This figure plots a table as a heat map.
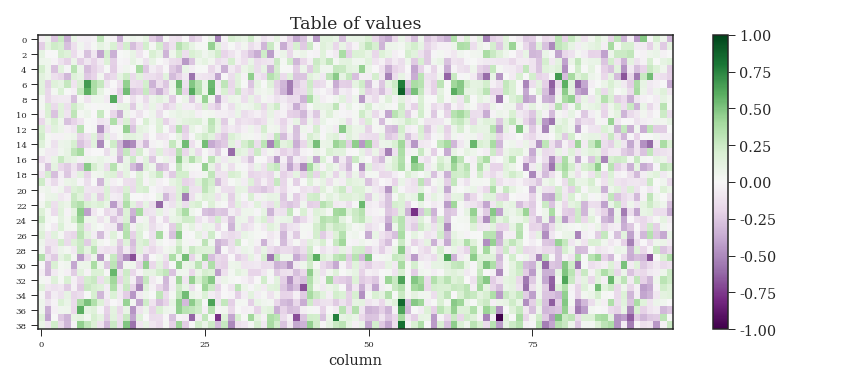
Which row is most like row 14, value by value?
29
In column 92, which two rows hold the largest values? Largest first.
0, 5
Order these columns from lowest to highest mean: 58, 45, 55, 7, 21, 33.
33, 7, 45, 58, 21, 55
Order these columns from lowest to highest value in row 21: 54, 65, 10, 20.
65, 20, 54, 10
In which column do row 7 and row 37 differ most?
23
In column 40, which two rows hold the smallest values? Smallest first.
33, 17
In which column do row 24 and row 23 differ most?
78
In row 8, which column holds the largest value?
11
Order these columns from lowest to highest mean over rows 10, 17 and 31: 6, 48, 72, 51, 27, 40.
40, 27, 51, 6, 48, 72
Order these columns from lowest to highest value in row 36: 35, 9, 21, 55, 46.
9, 35, 46, 21, 55
